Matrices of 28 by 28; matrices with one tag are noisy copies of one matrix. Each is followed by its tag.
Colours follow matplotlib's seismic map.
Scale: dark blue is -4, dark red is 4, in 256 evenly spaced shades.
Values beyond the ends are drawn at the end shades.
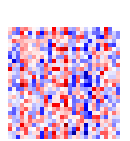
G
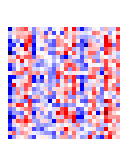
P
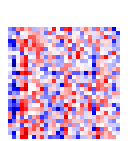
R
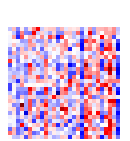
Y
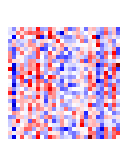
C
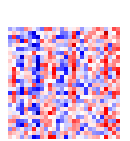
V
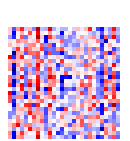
C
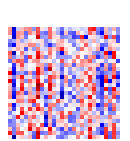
C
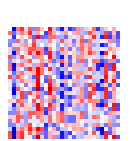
C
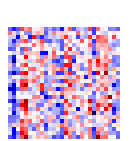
R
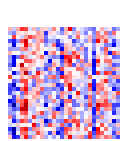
R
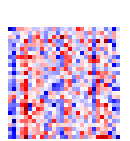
R
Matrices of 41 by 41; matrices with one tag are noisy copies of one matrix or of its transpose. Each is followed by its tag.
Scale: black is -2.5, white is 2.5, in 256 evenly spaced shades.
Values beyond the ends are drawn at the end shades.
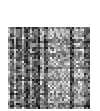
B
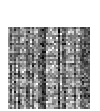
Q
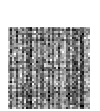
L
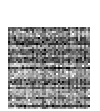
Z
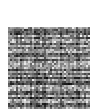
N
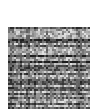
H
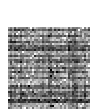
L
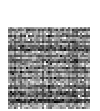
L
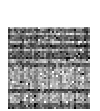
B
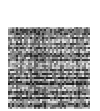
N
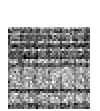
B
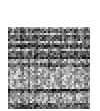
B
